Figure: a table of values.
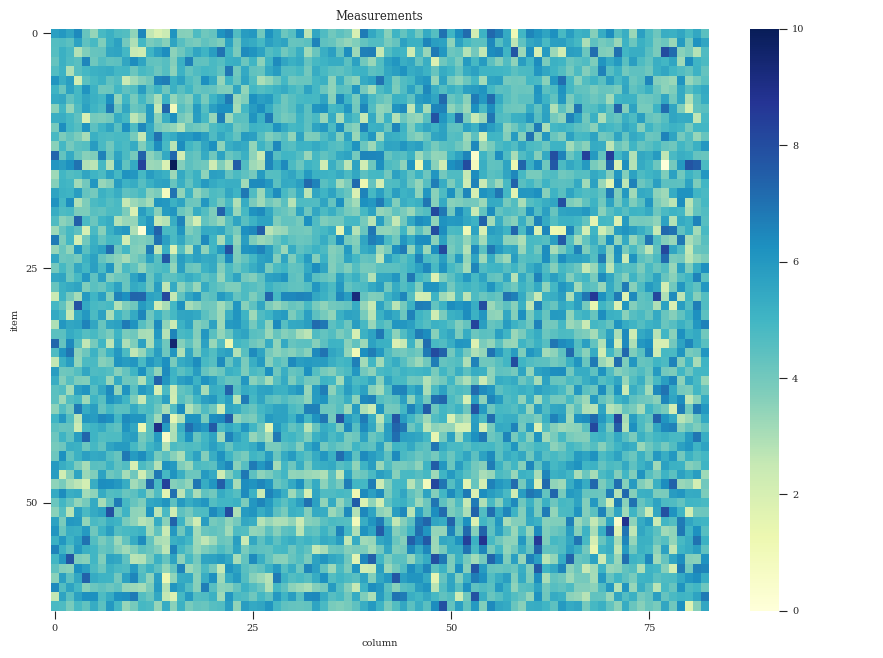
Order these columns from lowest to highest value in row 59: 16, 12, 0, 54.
12, 54, 16, 0
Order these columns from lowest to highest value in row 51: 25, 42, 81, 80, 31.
80, 42, 81, 31, 25
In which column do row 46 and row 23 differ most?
15
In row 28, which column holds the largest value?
38
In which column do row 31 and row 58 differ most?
48
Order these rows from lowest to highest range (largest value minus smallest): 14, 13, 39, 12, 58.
12, 39, 58, 13, 14
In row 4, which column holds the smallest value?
2
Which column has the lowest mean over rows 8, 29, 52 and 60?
68
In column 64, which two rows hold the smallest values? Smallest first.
21, 2
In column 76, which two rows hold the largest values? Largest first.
28, 41
